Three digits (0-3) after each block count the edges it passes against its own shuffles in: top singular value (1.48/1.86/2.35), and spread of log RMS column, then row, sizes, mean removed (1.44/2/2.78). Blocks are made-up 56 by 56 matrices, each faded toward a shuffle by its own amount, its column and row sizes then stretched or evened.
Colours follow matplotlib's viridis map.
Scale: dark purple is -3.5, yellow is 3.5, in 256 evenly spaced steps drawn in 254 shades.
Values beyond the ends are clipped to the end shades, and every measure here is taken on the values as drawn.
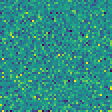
1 0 1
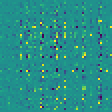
2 3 2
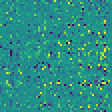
1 2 1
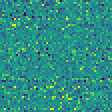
0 0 2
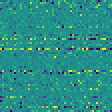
2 1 3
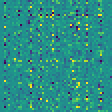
2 3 1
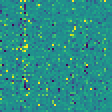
0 2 1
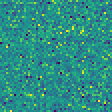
0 0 0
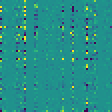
2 3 2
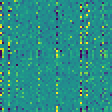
3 3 1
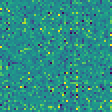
1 2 1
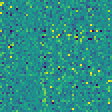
0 2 1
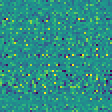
0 0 3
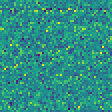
1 0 1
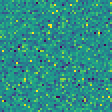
1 0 1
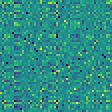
3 1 1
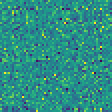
2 1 1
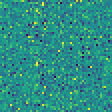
1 1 0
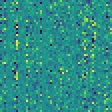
0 3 0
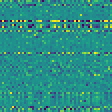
3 0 3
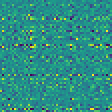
3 1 3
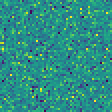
0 0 0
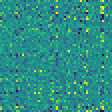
2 2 2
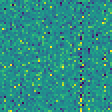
1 2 0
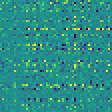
2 2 3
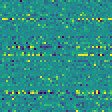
2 0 3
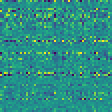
3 1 3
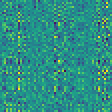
3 3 1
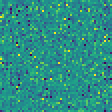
1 1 0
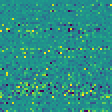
1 0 3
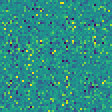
1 1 1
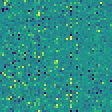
0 2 0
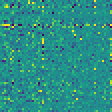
1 2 2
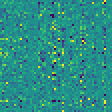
0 3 1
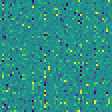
1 2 0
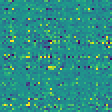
0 2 3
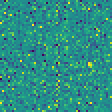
2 1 0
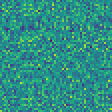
2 0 1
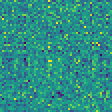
2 1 1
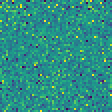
1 0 1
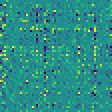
2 3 2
